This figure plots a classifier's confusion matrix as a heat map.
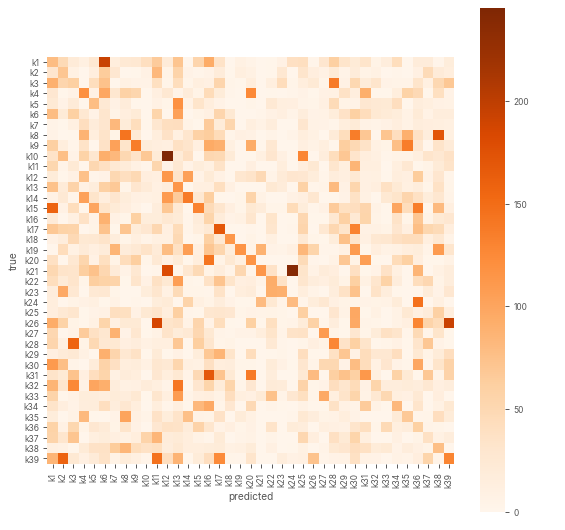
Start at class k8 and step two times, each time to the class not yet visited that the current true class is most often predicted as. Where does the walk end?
k7
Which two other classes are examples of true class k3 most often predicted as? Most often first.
k28, k1
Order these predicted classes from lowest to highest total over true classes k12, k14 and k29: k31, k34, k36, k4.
k31, k34, k36, k4
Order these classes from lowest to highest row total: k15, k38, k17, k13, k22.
k38, k13, k22, k17, k15
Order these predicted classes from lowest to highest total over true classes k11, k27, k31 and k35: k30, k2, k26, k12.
k2, k12, k26, k30
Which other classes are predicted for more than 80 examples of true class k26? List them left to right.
k1, k11, k30, k36, k39
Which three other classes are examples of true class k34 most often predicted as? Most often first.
k16, k15, k31
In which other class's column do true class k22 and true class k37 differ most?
k13
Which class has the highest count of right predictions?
k17
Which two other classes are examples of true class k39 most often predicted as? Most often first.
k2, k11
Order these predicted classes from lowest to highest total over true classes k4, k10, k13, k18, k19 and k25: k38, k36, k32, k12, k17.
k32, k36, k17, k38, k12
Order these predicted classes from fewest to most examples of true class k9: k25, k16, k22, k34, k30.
k25, k22, k30, k34, k16
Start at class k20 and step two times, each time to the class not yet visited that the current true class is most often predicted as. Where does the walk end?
k6
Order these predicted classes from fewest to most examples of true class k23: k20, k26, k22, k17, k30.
k26, k20, k17, k30, k22
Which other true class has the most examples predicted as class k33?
k8
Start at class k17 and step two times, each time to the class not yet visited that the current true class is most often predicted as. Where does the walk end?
k1
